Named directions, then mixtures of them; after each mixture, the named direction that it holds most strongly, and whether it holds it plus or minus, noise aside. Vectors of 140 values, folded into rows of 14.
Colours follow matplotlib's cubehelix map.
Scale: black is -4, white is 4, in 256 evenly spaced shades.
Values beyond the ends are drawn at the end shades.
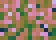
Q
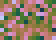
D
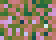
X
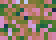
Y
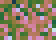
D, minus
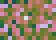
Y, minus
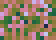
X, minus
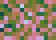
D, minus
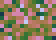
D, minus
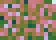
Y, minus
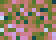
D, plus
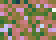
Y, minus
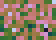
Q, plus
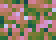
Y, minus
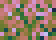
Q, plus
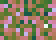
X, plus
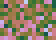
Y, plus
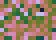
D, plus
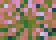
Q, plus
